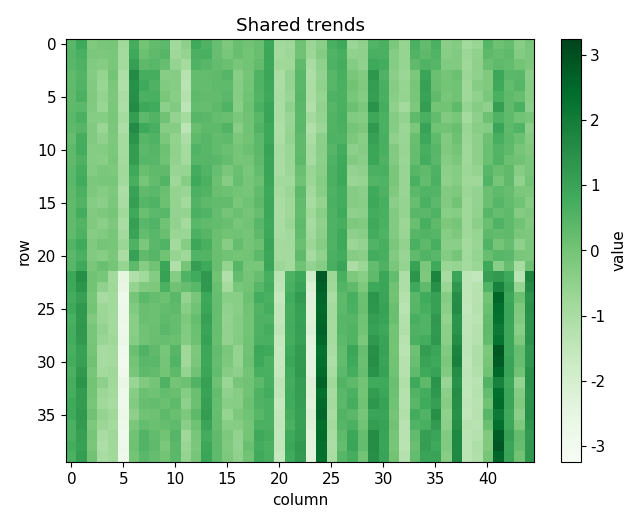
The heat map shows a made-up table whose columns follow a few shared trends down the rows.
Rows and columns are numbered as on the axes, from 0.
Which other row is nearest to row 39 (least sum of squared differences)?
31
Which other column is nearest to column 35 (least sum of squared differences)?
13
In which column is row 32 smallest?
5
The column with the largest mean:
41
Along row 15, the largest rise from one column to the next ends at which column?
6
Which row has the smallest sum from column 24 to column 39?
21
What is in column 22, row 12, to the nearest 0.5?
0
